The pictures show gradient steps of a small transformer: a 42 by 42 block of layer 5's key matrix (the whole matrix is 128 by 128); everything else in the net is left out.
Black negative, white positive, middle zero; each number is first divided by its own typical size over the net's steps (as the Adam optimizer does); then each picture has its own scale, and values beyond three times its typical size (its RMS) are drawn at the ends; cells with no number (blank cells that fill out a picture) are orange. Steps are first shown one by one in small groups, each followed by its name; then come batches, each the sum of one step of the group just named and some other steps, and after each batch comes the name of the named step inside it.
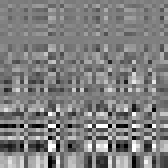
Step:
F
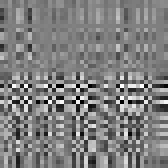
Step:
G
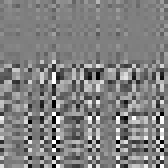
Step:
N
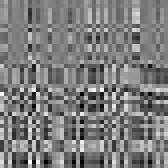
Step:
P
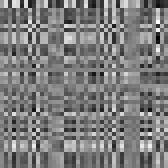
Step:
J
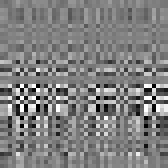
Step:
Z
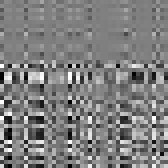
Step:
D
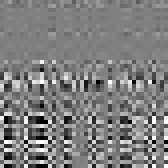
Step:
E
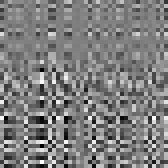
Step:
E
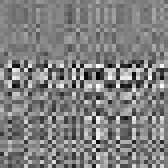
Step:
N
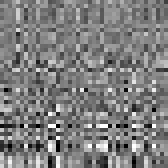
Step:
F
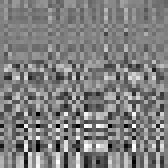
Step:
F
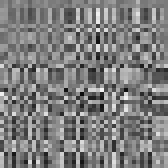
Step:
P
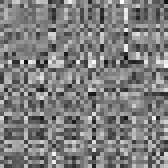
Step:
D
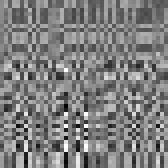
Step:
J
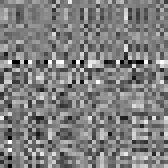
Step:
D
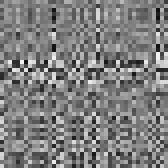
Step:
N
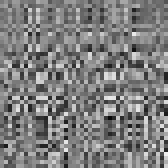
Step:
J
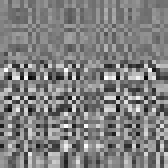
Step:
J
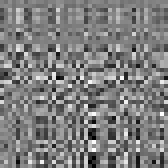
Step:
G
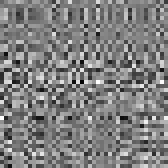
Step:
D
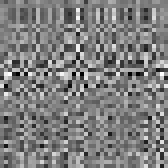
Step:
Z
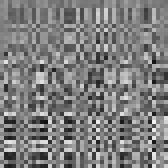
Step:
E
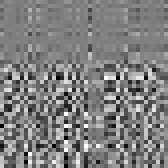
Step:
N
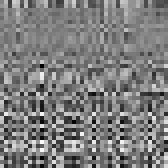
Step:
D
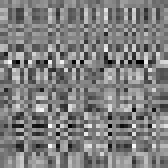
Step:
F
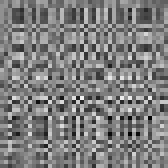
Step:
G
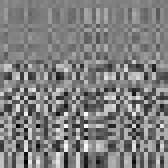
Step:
P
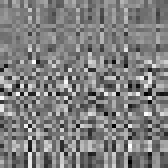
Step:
Z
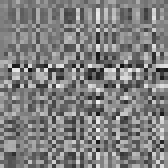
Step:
N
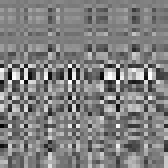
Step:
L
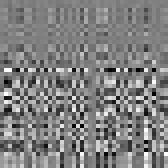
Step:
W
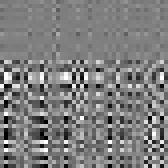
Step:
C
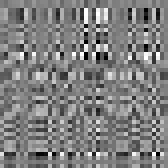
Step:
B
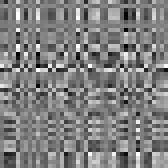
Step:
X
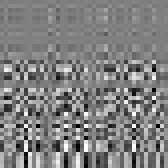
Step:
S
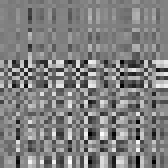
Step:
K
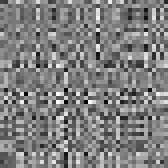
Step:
X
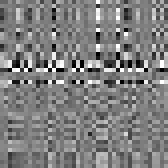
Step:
X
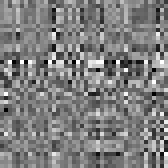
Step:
W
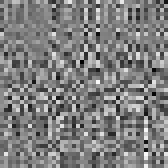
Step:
W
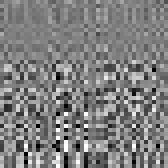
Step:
S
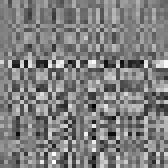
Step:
K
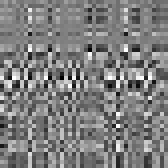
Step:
L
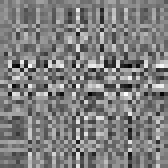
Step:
K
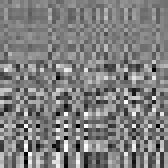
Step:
S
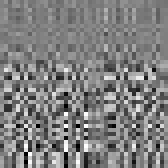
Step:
S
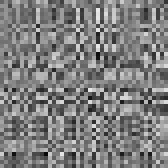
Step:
B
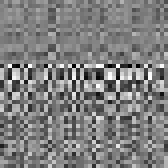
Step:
L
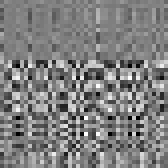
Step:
K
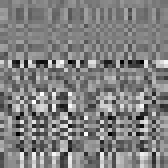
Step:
K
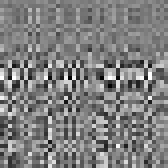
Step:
L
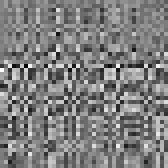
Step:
L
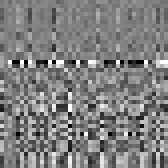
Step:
K
